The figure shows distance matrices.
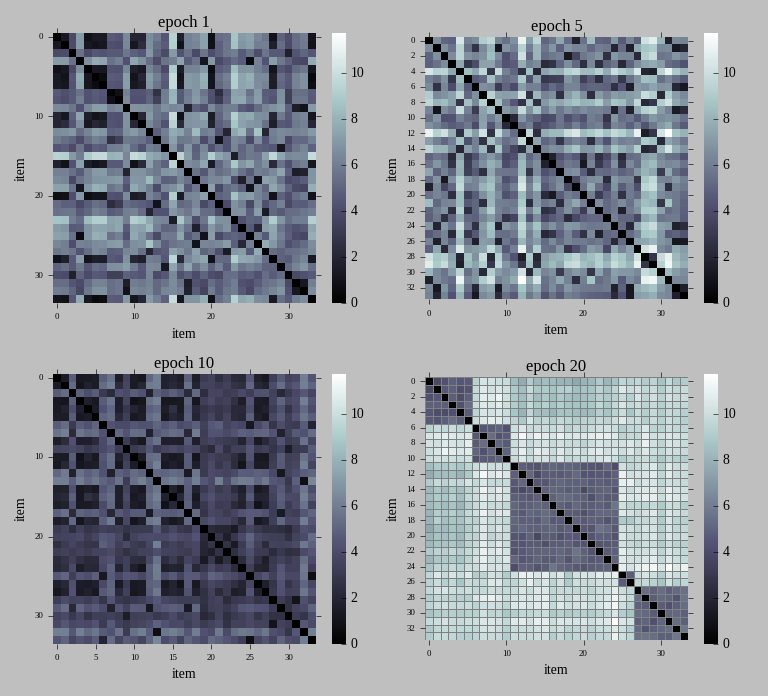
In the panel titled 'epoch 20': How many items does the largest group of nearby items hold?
14
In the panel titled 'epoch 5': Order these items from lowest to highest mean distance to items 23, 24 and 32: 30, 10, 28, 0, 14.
10, 0, 30, 14, 28
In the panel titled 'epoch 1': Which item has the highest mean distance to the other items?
15
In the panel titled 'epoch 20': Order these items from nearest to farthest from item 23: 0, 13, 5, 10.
13, 0, 5, 10
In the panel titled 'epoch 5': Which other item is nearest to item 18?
2
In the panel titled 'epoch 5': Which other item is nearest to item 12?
28
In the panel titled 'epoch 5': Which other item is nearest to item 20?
16
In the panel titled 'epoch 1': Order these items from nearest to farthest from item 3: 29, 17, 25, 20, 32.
25, 32, 17, 29, 20
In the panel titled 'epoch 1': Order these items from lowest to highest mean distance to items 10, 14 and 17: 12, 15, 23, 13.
13, 12, 23, 15
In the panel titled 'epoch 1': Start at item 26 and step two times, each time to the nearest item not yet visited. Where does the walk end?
24
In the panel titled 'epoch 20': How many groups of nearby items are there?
5
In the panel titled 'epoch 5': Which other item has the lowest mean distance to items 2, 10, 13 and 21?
23
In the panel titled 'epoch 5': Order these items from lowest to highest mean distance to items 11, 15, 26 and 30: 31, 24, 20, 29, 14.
20, 24, 14, 31, 29
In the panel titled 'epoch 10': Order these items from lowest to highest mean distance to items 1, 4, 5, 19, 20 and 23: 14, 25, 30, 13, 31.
14, 30, 31, 25, 13
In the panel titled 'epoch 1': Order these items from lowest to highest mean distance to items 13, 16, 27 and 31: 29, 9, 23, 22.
22, 9, 29, 23
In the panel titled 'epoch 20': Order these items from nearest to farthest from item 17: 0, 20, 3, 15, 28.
20, 15, 0, 3, 28
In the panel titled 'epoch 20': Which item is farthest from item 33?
24
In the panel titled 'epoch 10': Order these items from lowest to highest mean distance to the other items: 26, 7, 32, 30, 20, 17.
26, 30, 20, 17, 7, 32
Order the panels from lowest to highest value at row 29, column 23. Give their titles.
epoch 10, epoch 1, epoch 5, epoch 20
